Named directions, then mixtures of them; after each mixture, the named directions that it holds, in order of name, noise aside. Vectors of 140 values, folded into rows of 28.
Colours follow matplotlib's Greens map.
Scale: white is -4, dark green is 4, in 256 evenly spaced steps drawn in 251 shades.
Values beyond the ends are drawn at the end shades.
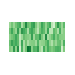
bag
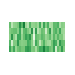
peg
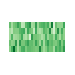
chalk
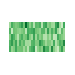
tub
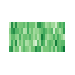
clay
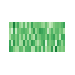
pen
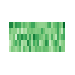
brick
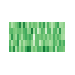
bag, peg.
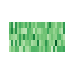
brick, clay, pen.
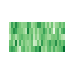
chalk, clay.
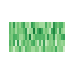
chalk, clay, pen.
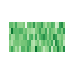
clay, tub.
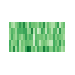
bag, peg.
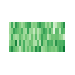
chalk, clay.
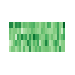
brick.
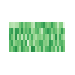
brick, pen.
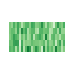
bag, pen.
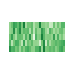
clay, peg, pen.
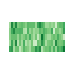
clay.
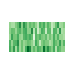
bag, peg.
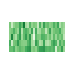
peg.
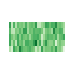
clay.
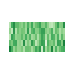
clay, pen, tub.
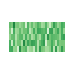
bag, pen.
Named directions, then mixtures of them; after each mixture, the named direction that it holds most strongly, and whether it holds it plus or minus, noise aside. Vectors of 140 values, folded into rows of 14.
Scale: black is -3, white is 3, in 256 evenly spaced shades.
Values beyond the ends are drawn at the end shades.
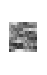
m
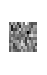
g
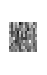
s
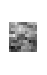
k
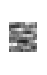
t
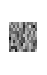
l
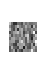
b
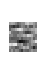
t, plus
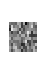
g, minus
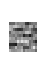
t, minus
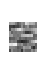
t, plus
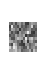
g, minus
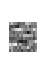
t, plus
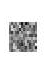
g, minus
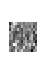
b, minus
